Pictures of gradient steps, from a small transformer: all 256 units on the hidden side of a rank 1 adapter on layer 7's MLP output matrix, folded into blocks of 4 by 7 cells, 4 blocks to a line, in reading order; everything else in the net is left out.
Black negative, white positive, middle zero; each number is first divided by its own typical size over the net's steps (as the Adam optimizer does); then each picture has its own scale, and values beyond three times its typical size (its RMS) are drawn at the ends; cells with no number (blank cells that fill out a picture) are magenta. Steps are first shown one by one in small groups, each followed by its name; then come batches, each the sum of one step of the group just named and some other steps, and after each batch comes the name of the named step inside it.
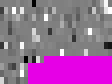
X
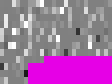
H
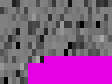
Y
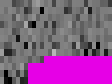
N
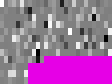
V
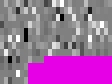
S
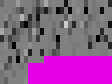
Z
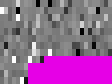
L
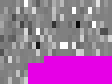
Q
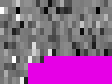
L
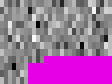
V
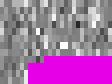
Q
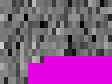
Y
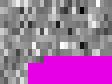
Q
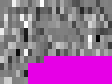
H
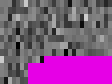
Y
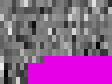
N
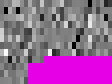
S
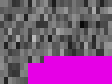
Y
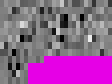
S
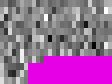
L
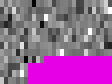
X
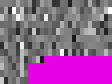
X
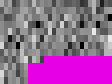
Y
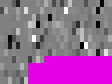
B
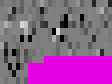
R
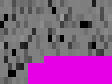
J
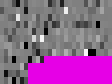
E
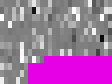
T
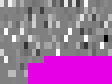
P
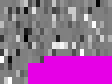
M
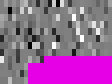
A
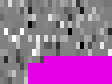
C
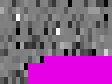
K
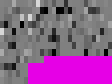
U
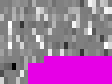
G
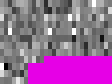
U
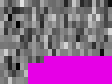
M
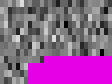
C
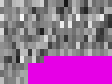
T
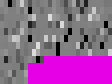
C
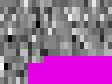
B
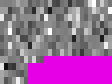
G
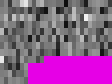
U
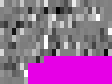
U
